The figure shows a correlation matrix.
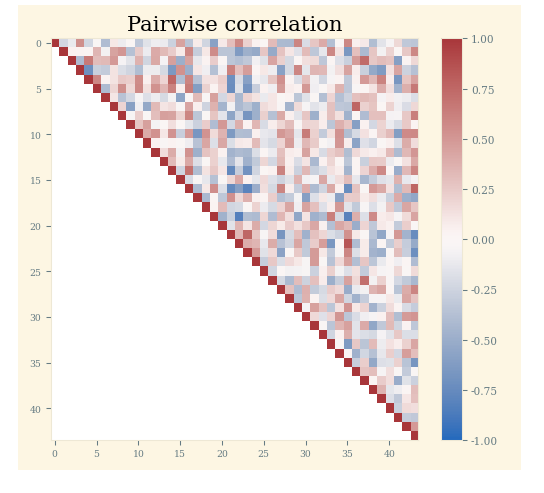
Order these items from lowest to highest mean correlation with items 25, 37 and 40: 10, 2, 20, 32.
32, 20, 10, 2
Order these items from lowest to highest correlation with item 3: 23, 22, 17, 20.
20, 17, 22, 23
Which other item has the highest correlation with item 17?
21
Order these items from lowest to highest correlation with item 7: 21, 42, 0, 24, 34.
24, 34, 42, 21, 0
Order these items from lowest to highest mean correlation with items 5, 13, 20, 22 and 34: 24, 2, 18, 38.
38, 2, 24, 18
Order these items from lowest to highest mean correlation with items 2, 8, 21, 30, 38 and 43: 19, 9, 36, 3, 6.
3, 9, 6, 36, 19
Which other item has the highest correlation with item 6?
19
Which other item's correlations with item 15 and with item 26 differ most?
37
